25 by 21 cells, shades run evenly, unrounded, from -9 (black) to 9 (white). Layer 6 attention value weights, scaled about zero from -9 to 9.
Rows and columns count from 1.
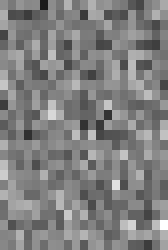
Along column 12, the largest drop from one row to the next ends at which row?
17
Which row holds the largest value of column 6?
18
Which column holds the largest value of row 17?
1
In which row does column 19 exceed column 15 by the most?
14
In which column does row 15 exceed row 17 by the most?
5
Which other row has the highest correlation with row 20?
12
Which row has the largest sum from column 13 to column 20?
16
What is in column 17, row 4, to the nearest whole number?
2
